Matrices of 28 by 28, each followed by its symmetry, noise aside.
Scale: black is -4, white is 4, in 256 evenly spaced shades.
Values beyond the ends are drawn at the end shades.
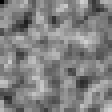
symmetric.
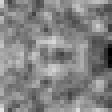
mirrored top to bottom.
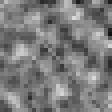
symmetric across the other diagonal.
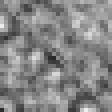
symmetric across the other diagonal.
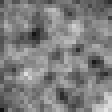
symmetric.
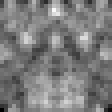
mirrored left to right.
